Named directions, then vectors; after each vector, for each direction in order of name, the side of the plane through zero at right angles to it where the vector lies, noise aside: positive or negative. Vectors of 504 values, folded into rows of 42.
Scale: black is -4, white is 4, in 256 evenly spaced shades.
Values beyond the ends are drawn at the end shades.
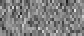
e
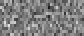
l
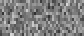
negative, positive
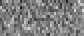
positive, positive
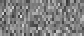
positive, negative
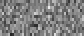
positive, negative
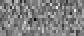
positive, positive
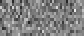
positive, positive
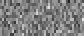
positive, negative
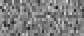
negative, negative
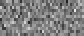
positive, positive
